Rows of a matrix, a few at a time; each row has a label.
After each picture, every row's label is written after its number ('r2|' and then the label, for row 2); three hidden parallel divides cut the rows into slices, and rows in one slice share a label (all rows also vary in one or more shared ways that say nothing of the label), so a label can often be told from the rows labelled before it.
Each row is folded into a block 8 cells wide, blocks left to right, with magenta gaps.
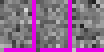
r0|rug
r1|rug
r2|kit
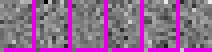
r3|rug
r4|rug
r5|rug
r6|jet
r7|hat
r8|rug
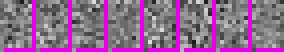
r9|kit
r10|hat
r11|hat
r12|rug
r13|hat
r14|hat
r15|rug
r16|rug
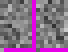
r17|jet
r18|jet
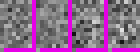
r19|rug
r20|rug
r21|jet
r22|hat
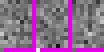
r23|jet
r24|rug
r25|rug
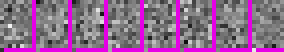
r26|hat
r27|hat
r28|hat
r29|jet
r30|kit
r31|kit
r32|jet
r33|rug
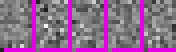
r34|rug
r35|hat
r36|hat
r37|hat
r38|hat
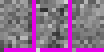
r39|rug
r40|rug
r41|jet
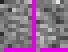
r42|rug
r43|hat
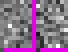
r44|hat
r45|kit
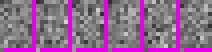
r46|hat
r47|hat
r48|hat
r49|rug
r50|kit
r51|rug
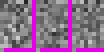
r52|hat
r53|rug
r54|jet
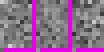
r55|kit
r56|jet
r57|rug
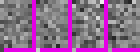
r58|rug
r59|rug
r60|hat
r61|kit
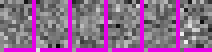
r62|rug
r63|rug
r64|hat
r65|kit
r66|rug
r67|hat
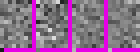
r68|jet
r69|hat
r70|rug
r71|rug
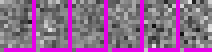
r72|jet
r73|hat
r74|rug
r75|rug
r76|kit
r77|kit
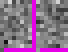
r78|kit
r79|rug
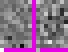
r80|rug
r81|kit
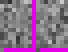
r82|rug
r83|jet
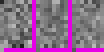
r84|hat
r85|rug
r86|jet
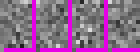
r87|rug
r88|jet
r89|hat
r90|jet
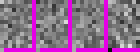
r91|jet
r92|rug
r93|rug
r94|kit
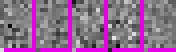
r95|kit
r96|rug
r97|hat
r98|hat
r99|rug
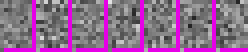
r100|rug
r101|hat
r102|jet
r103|kit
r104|jet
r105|kit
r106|kit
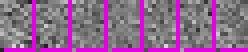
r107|jet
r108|rug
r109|jet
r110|rug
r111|jet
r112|rug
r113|rug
